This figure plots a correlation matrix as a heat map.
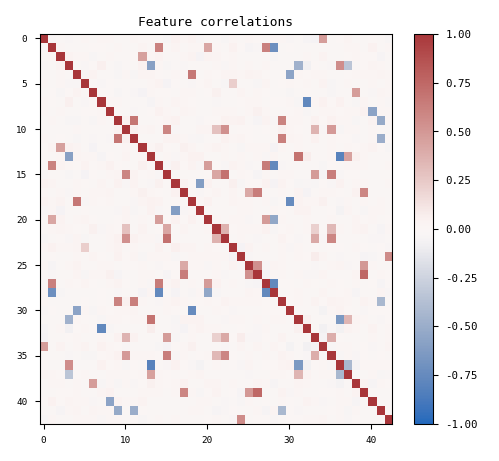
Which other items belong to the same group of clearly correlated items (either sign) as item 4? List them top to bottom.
18, 30
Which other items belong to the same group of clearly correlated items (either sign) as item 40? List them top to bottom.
8
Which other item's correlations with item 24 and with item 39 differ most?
26
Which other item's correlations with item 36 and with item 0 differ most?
13
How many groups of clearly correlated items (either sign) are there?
14
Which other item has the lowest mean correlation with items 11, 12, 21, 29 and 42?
41
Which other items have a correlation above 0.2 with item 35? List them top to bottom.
10, 15, 21, 22, 33
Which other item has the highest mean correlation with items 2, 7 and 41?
12
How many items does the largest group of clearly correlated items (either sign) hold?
6
